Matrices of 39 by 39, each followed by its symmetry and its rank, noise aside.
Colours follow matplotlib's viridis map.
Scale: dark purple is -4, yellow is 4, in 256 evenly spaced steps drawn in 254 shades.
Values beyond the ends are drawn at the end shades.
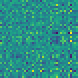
no symmetry, rank four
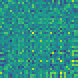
symmetric, rank five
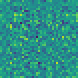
no symmetry, rank five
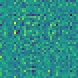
no symmetry, rank six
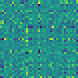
antisymmetric, rank four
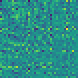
no symmetry, rank four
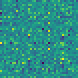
no symmetry, rank five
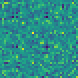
symmetric, rank five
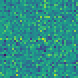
no symmetry, rank six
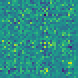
antisymmetric, rank six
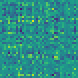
no symmetry, rank four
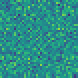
symmetric, rank six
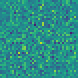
no symmetry, rank six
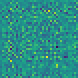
antisymmetric, rank six
